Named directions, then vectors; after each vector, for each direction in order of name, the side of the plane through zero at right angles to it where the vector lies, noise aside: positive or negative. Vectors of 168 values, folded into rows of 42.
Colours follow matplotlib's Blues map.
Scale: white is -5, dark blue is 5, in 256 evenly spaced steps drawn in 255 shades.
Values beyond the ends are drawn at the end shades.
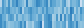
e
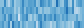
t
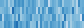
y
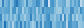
positive, negative, positive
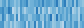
positive, positive, negative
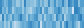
negative, negative, negative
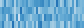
positive, positive, negative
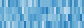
positive, negative, negative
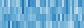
negative, positive, positive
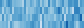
negative, negative, negative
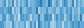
positive, positive, negative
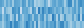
negative, negative, positive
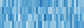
positive, positive, negative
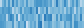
positive, positive, negative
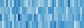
negative, negative, positive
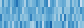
positive, negative, positive
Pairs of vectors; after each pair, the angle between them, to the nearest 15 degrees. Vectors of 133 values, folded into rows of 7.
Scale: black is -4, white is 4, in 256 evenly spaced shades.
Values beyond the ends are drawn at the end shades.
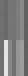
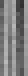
90 degrees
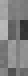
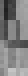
120 degrees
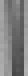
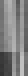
135 degrees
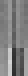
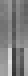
15 degrees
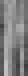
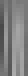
75 degrees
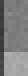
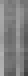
135 degrees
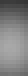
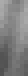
120 degrees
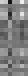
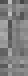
150 degrees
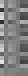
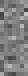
120 degrees
